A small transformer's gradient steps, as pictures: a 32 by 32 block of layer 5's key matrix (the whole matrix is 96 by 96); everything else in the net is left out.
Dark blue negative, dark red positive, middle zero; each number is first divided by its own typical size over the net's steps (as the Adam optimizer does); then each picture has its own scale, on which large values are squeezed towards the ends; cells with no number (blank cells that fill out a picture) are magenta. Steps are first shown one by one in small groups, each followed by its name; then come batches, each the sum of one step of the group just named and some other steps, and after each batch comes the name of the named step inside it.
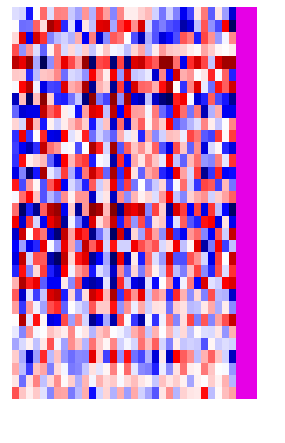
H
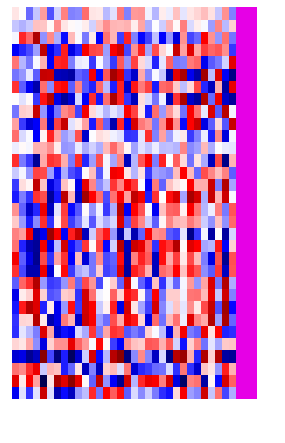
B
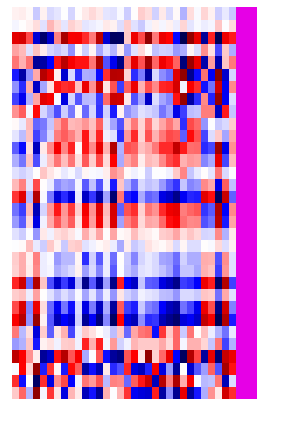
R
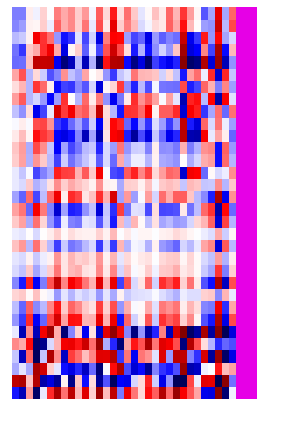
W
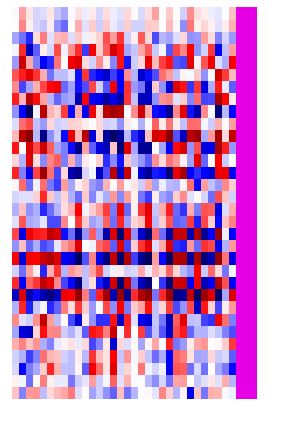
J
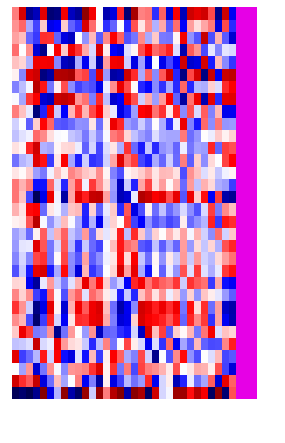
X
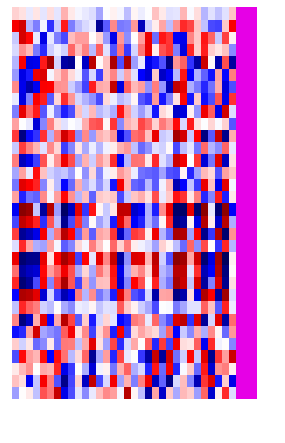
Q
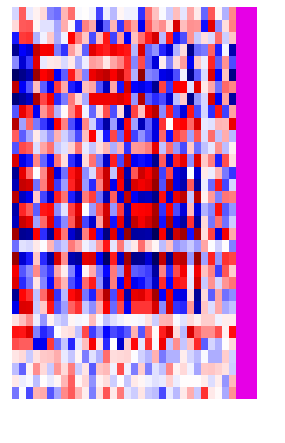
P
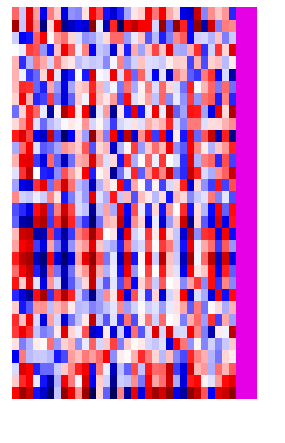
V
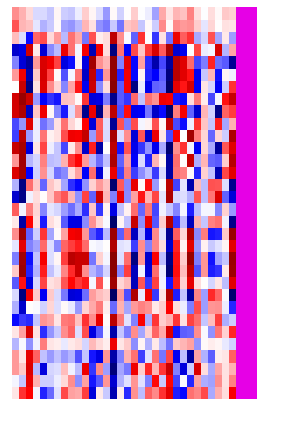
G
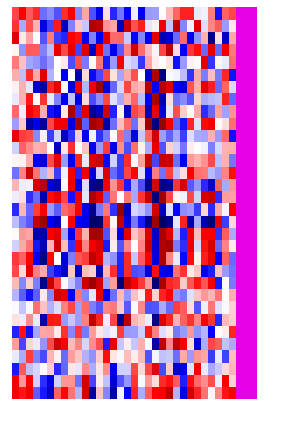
V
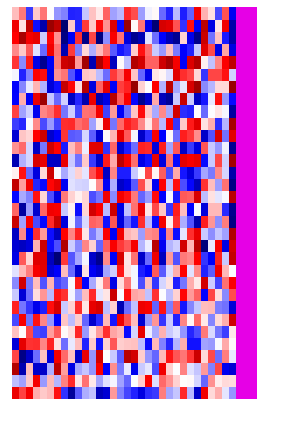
H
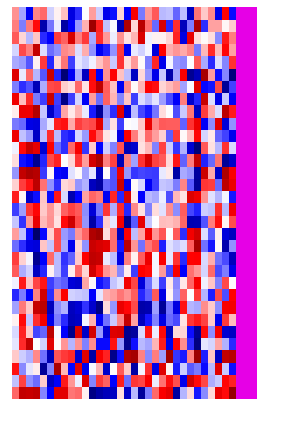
V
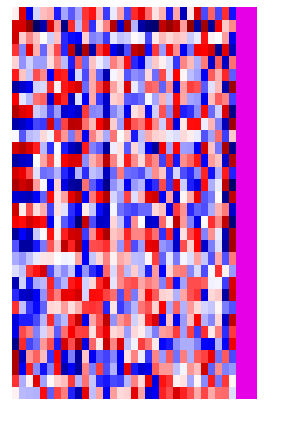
X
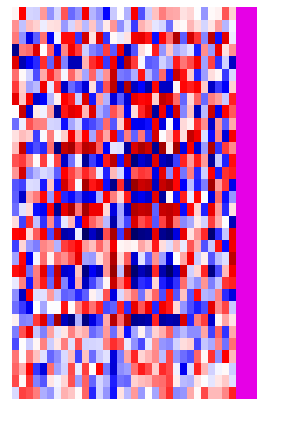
G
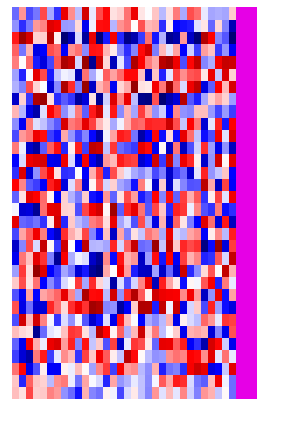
H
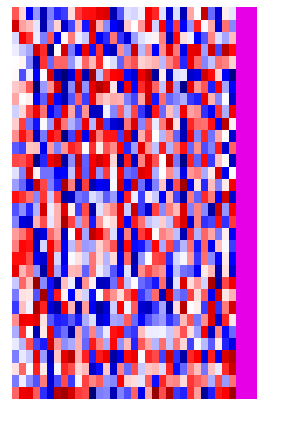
V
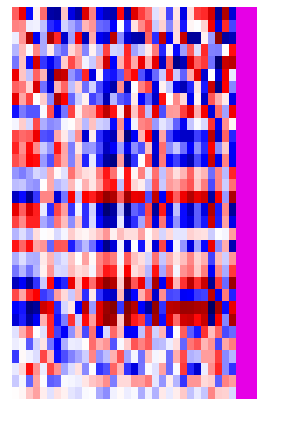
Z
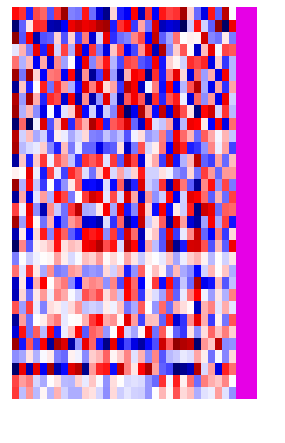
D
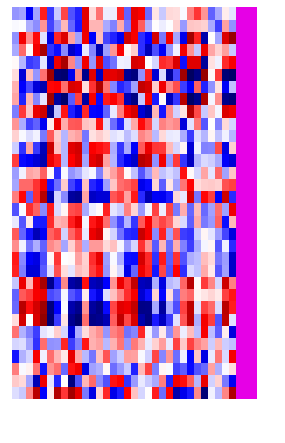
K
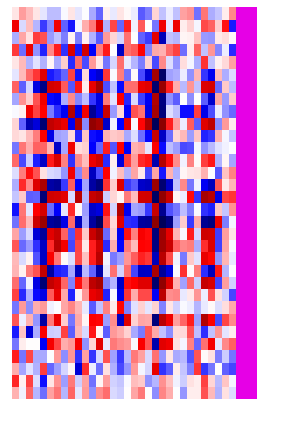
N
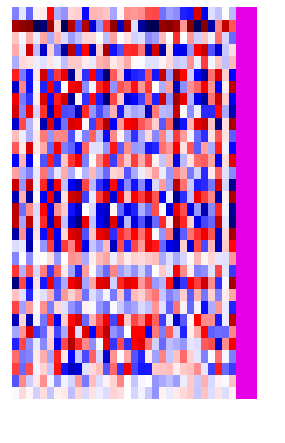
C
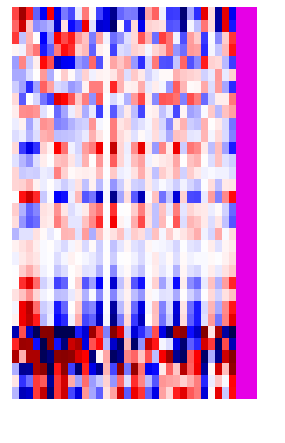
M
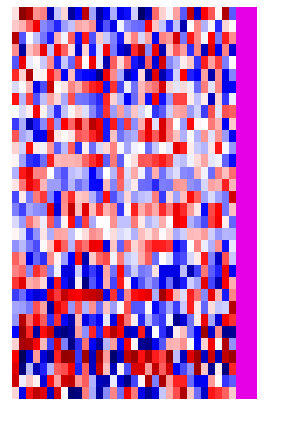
M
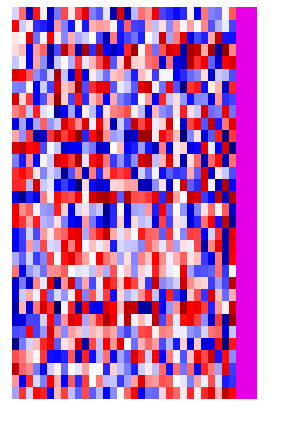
Z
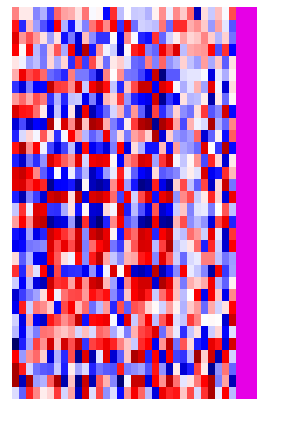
N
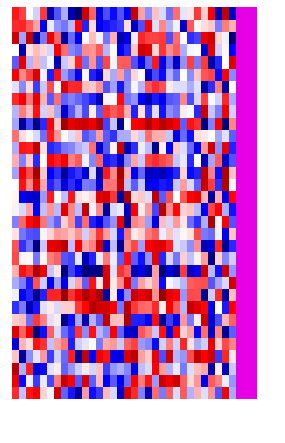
Z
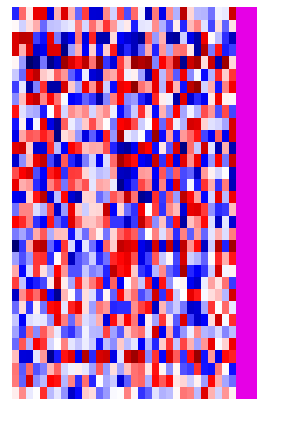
D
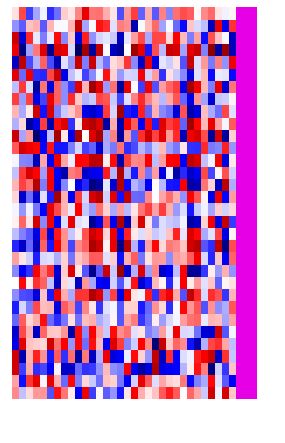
D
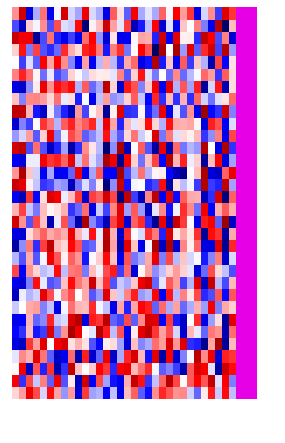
D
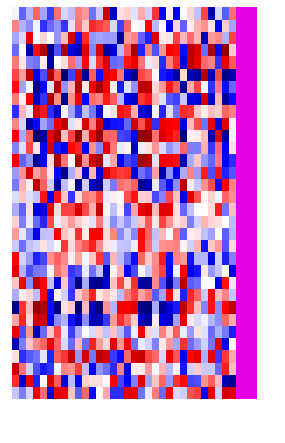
K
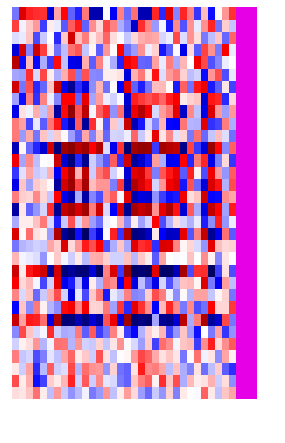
N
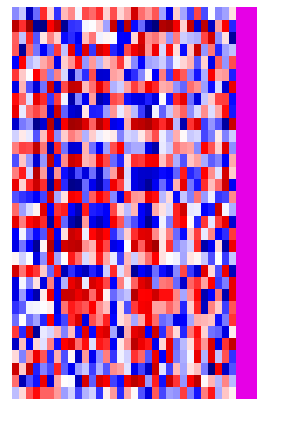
C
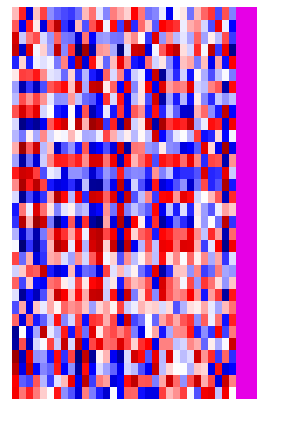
N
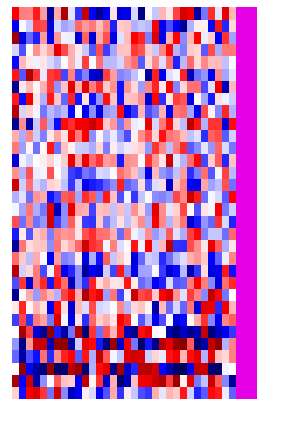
D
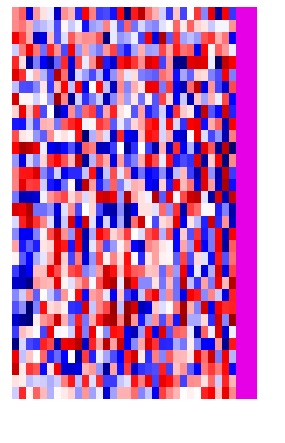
Z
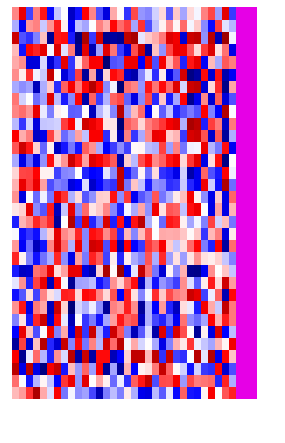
K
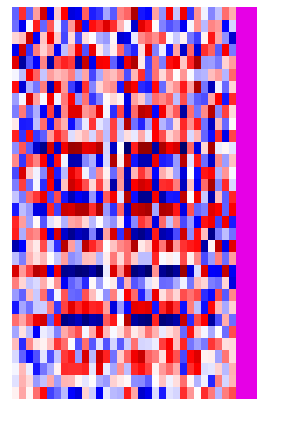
D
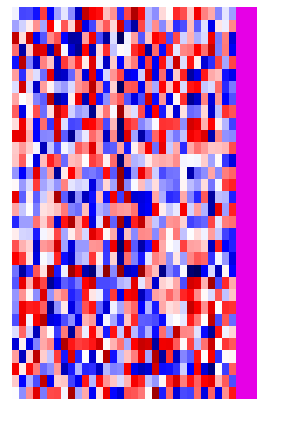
K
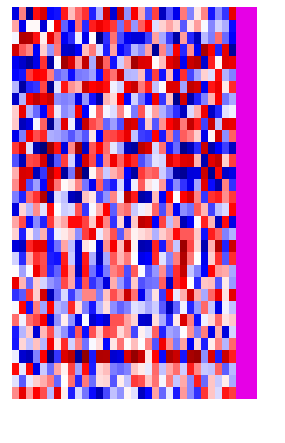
K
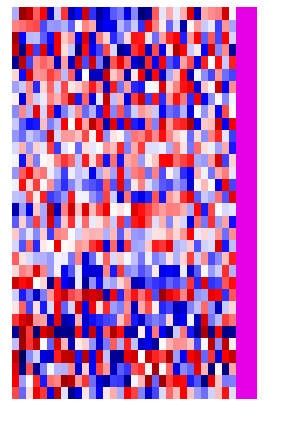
M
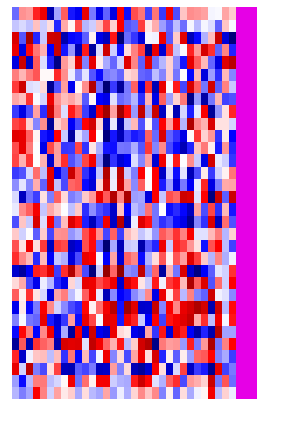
Z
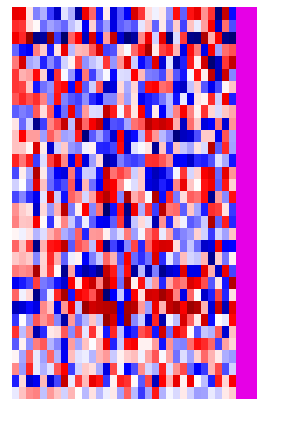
Z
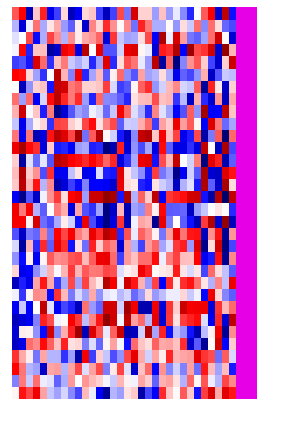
Z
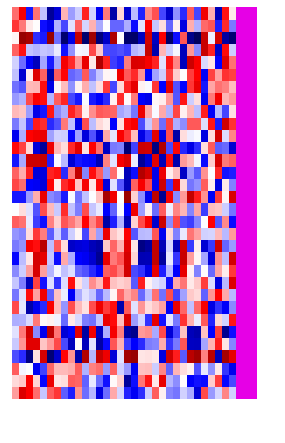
Z
